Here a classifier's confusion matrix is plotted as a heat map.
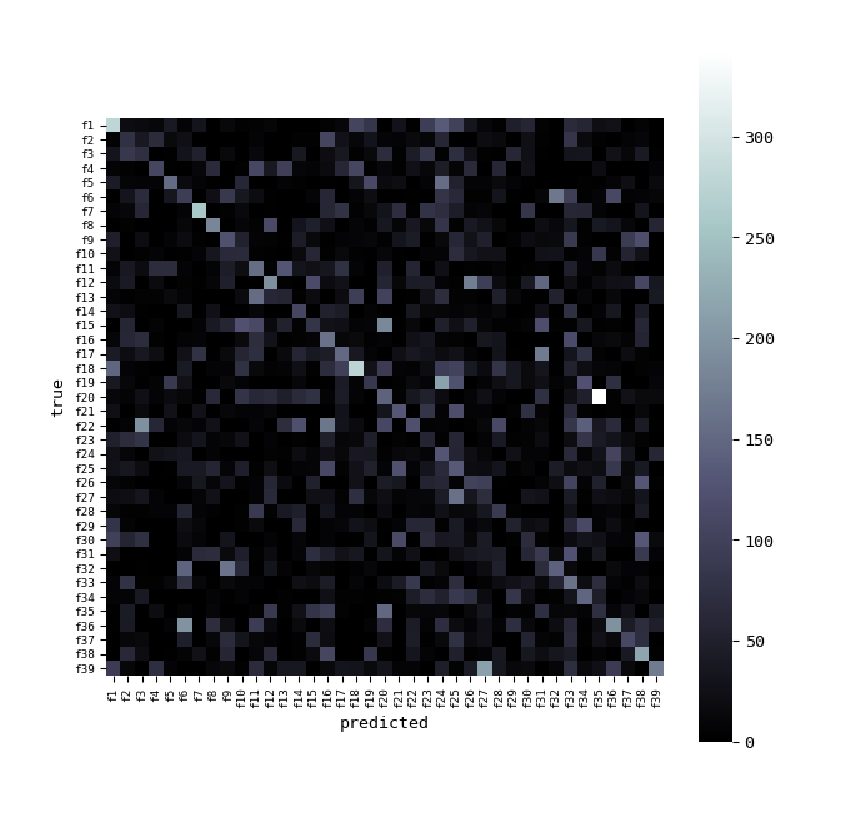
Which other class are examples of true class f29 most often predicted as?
f34
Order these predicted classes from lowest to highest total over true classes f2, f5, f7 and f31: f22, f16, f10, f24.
f22, f10, f16, f24
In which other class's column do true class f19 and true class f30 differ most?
f24
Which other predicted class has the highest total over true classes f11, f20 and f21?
f35
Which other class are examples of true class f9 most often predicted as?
f38
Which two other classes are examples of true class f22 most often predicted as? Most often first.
f3, f16
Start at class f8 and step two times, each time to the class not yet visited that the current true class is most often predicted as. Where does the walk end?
f26
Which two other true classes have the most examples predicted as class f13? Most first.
f11, f4
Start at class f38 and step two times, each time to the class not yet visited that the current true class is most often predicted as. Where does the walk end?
f33
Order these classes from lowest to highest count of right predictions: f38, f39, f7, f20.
f20, f39, f38, f7
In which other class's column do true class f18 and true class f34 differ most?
f1
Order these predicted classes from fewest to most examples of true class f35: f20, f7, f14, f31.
f7, f14, f31, f20
